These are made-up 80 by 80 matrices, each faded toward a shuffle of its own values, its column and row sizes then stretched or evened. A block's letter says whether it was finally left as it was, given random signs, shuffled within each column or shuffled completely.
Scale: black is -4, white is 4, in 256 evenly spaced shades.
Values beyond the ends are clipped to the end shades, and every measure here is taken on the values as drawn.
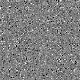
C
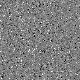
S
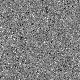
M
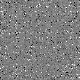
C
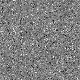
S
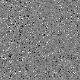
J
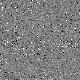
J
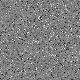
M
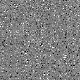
C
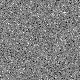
M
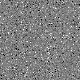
J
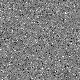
M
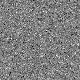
M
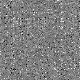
C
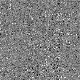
J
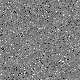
M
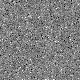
M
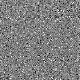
C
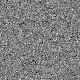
M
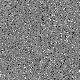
S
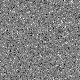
M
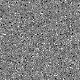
J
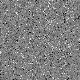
S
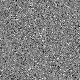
M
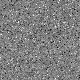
M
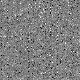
S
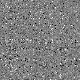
J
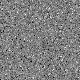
M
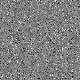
J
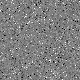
M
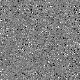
J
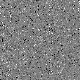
S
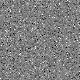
S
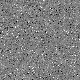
M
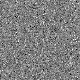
S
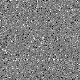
C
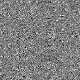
C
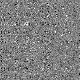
C
